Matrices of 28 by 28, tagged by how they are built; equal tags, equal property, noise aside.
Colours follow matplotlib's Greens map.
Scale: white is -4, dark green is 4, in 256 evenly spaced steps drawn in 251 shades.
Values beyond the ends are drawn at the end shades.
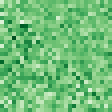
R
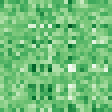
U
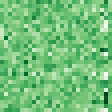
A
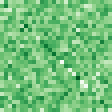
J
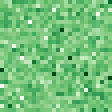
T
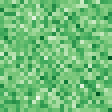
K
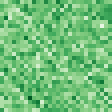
K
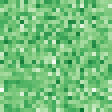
U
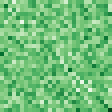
J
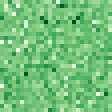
T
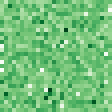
T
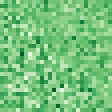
R
